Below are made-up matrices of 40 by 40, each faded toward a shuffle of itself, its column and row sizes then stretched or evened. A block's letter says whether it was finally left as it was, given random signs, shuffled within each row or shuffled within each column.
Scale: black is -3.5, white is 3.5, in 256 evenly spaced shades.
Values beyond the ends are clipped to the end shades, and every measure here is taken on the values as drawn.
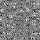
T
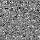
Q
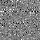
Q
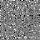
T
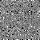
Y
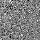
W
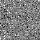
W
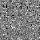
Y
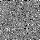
Q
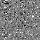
Y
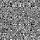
T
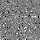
T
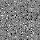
W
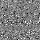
Q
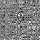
T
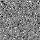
Q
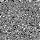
Q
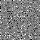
Y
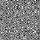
T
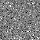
Q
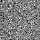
W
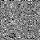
T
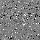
Q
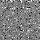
Y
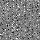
W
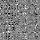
T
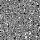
W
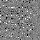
T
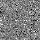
Y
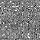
T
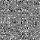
T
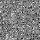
Y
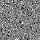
W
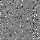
W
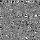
Y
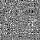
T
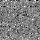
Q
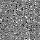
W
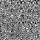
T
